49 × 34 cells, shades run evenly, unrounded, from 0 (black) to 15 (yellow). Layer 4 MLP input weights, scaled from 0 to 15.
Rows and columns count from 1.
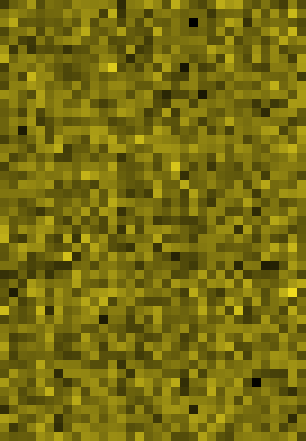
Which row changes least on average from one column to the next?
37
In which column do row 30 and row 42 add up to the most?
33
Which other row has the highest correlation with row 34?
5
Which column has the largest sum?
13
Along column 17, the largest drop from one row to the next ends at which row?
2
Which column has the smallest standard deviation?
11
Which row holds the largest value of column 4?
9
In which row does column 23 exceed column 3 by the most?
15
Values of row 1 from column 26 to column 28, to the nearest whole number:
10 11 7
